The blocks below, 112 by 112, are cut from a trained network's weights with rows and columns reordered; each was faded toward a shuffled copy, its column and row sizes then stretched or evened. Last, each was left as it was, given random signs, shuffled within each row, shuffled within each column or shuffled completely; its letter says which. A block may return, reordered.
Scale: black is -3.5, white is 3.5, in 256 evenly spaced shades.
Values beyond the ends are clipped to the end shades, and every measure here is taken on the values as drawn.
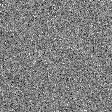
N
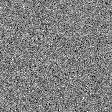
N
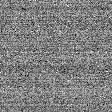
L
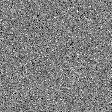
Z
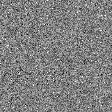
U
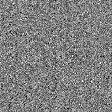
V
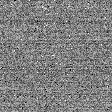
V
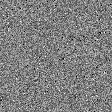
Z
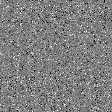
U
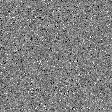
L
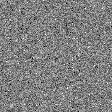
U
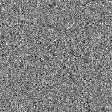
V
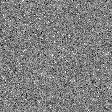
N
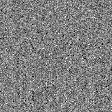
V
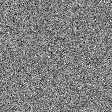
N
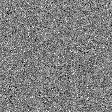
Z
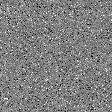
L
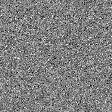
L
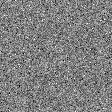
N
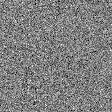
Z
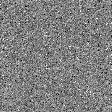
Z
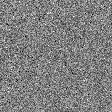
N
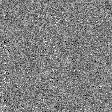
U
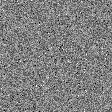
N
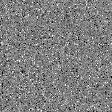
U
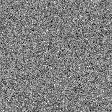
N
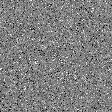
N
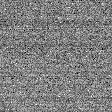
L
